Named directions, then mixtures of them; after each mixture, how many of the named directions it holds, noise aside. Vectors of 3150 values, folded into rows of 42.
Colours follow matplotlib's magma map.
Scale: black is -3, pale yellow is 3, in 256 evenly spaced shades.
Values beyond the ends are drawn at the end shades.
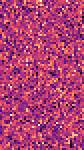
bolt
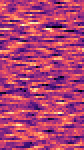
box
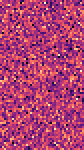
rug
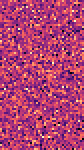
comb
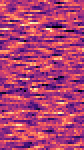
one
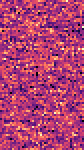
three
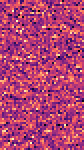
four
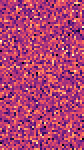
two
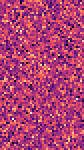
two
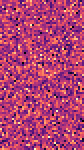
two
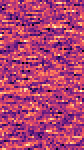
three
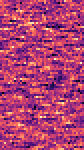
two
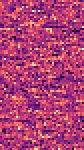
two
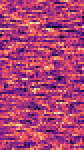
two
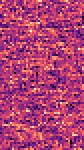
two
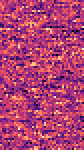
two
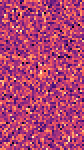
two
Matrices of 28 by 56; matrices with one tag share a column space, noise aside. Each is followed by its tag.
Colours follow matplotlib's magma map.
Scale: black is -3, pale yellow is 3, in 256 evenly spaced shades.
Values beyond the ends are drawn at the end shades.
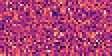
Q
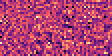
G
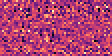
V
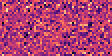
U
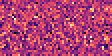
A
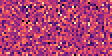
U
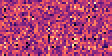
A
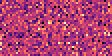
U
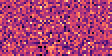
G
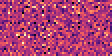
U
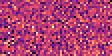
G
